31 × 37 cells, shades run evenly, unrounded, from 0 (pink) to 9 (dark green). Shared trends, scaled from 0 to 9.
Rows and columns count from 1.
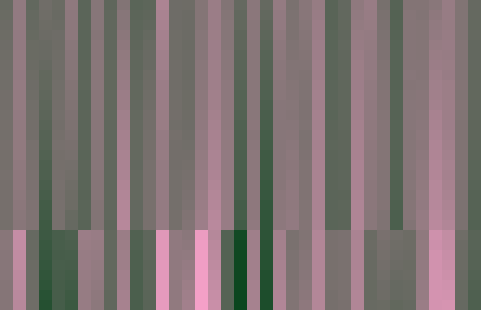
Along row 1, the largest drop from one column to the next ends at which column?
13
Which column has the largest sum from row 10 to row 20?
21
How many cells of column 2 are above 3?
23
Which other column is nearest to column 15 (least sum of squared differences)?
14
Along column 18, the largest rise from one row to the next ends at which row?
24
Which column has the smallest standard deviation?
9
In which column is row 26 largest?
19
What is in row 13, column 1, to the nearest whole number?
5
